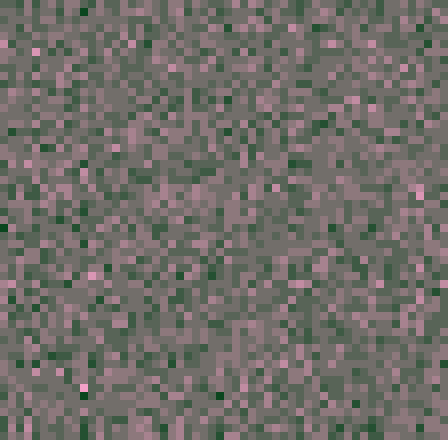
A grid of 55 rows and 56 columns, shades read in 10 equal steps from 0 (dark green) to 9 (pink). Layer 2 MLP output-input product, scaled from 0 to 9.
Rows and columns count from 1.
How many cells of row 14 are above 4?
16
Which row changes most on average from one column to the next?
54
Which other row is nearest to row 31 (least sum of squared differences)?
26
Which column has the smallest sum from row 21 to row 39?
49
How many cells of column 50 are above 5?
3
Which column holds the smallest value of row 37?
55
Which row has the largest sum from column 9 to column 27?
31
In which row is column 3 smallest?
46
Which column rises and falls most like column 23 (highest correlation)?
4
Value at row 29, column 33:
3
